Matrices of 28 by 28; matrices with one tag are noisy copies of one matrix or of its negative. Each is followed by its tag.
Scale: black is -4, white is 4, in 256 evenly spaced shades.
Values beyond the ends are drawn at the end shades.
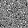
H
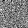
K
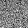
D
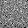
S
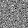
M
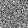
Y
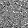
D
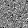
H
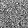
D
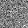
H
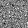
M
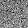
D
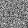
M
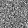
M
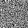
K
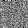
K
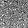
S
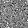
Y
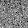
D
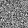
M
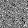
H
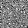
Y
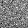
S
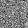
M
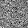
H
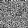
K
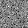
M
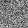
D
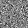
Y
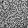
S
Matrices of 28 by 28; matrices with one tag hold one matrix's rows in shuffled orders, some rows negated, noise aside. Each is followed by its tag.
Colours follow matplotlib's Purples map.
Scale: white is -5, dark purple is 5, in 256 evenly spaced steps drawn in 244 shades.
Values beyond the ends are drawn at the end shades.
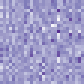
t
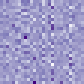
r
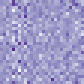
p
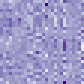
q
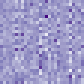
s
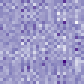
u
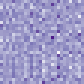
t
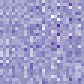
t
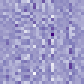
r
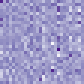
t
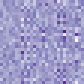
u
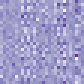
u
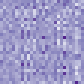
u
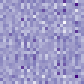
u
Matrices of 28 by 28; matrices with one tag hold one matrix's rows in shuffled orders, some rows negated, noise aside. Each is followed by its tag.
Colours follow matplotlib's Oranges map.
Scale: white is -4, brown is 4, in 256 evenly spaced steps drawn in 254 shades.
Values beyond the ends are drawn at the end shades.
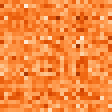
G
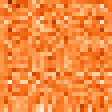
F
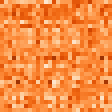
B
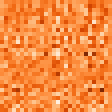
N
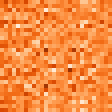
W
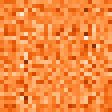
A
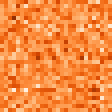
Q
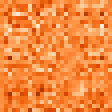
F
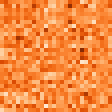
W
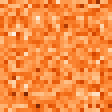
Q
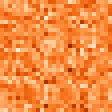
W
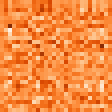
F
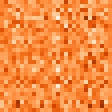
N
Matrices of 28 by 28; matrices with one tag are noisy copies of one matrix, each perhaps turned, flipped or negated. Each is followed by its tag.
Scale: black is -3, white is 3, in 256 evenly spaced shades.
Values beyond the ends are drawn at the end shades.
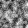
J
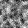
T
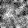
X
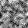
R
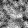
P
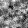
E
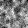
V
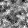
J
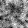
X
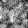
P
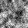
X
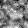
P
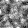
T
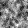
E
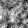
P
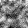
P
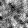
X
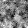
V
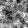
X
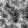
P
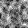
T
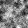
X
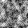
T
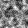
J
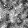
P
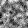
R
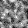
R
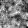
V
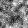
X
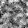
R
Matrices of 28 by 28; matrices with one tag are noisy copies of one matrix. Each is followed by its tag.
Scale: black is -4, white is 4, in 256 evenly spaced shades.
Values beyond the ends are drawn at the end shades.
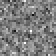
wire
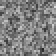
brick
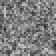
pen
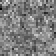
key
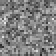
brick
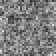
brick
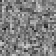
pen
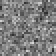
key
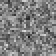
wire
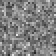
pen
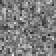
pen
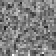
pen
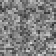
key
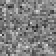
pen
